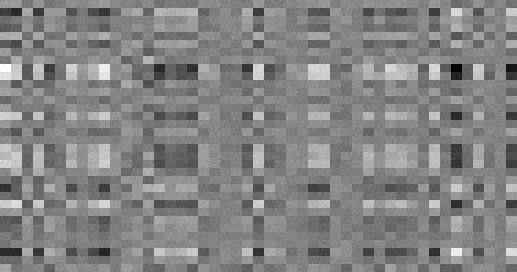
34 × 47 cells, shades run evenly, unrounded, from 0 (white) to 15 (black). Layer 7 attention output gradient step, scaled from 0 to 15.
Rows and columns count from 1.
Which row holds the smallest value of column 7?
9
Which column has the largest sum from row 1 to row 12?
42
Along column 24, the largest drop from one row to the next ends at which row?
26
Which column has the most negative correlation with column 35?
45
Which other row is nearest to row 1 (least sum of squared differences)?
27
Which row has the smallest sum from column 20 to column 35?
10
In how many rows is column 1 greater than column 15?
16
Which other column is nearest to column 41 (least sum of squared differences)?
32
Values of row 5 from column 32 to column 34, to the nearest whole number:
7 7 6
